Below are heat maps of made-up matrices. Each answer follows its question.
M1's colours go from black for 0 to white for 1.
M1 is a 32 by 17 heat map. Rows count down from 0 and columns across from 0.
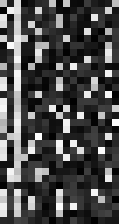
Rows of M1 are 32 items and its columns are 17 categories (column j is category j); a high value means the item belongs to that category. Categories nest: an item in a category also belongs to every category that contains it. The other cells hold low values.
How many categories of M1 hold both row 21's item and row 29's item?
4
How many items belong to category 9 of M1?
6
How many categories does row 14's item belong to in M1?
2
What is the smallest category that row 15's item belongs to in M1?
7
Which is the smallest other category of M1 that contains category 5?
15
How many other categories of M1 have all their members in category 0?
10
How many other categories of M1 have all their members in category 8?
5
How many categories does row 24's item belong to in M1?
5
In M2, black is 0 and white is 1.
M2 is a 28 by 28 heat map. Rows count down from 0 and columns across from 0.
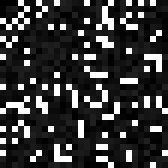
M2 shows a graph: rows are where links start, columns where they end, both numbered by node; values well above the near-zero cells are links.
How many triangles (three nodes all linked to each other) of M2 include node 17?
8
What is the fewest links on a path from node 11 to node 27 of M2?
4
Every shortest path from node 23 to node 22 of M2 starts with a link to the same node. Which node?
node 2
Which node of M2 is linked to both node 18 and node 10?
node 4
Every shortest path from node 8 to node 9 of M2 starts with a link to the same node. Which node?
node 21
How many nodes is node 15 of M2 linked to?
3
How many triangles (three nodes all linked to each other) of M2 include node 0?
6
